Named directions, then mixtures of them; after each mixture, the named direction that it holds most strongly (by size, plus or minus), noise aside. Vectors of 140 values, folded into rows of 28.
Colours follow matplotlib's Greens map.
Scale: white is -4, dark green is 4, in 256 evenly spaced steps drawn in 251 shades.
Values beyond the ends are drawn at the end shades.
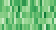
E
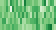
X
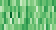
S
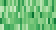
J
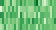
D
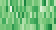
X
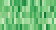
E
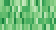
E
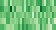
X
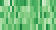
E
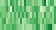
X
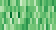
S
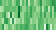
S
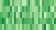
E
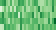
J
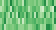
X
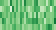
X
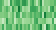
E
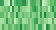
E
